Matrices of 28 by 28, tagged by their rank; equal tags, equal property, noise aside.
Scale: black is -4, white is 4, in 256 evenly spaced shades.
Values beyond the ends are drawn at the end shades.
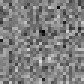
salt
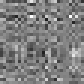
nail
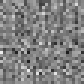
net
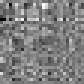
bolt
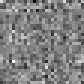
net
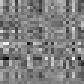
nail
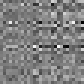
nail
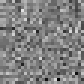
net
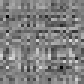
bolt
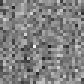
salt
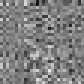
bolt
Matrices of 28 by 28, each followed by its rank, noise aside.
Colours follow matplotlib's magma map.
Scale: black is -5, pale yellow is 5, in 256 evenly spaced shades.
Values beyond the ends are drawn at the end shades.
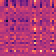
two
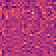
six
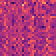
four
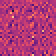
four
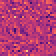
six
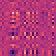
two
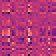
two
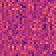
six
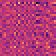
three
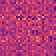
four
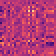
three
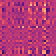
two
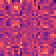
three
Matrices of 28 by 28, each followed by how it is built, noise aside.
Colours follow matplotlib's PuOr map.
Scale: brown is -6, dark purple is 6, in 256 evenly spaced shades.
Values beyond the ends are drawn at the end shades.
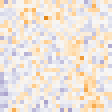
smooth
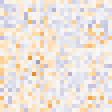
blocks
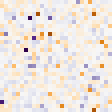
sparse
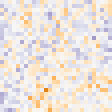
smooth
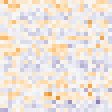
blocks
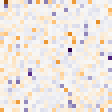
sparse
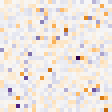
sparse
